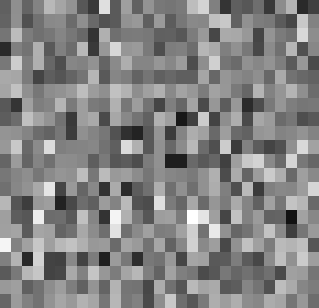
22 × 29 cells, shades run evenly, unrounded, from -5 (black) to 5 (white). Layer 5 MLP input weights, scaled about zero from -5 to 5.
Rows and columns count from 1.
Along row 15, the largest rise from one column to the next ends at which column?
15
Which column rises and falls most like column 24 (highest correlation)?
8
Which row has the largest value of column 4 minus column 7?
16
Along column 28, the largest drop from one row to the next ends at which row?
4
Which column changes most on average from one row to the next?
10
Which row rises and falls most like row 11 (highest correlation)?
2
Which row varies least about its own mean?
7
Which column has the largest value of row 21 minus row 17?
27
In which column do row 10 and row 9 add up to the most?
19
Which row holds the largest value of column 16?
22
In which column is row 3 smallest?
9
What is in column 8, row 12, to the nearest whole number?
0
